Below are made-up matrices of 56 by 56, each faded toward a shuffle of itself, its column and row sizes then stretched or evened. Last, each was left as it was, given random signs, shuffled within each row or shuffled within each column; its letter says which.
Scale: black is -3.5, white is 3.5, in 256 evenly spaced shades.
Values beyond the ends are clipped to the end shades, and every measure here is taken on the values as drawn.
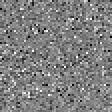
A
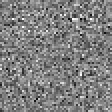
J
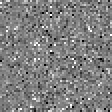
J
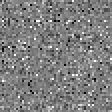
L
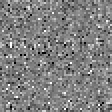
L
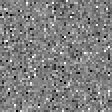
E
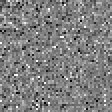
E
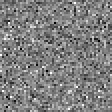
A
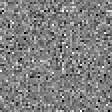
L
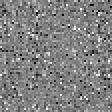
L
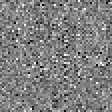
J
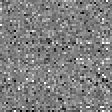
J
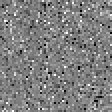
E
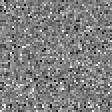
A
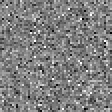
E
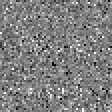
A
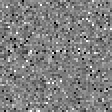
A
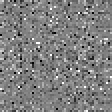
J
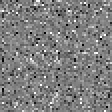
L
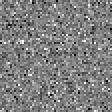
A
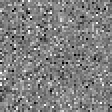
E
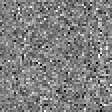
E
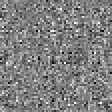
J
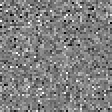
L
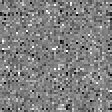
J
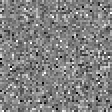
L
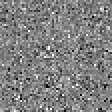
L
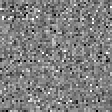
A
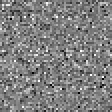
A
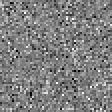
E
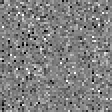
E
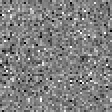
J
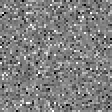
A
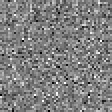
J
